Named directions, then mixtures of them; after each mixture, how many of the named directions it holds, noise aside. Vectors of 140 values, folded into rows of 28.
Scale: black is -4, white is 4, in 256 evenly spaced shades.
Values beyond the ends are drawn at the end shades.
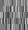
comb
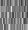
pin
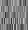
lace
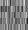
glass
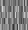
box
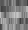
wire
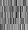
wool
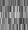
three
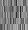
one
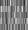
one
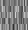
one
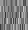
two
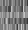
four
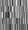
four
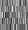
two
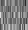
four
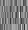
two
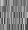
three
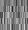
one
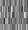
four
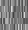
three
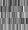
four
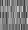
two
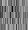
four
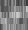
one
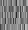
one
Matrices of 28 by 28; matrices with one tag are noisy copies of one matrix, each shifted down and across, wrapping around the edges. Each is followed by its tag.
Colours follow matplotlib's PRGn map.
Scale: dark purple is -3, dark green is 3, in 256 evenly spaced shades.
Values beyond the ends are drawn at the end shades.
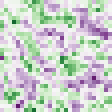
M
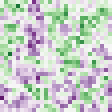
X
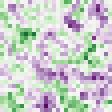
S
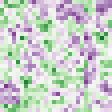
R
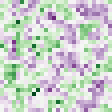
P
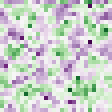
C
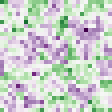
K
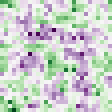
S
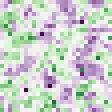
P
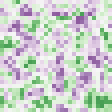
C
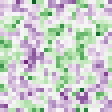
X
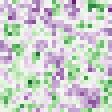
R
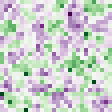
C
